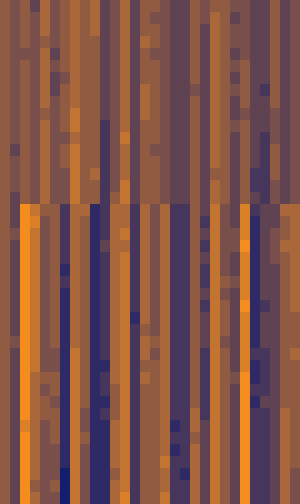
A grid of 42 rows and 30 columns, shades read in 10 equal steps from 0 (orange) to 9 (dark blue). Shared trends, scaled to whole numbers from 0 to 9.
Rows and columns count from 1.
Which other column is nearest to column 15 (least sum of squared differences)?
1
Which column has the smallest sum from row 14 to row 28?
3
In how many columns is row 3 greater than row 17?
4
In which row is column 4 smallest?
19
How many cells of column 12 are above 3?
21
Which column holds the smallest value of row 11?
8
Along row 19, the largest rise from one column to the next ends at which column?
26
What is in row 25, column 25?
1
